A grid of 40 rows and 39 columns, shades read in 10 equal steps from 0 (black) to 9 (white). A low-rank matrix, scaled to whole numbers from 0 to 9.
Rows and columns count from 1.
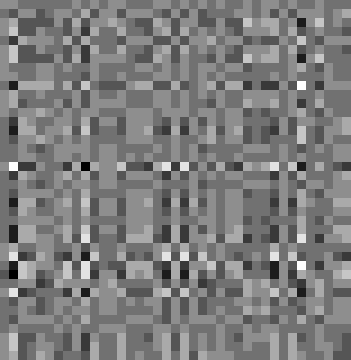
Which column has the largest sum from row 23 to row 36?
10
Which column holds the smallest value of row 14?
2
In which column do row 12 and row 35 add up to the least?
34
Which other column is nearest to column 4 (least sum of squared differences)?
17
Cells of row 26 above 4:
19
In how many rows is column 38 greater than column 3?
10
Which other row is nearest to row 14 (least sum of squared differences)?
24
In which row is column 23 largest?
29
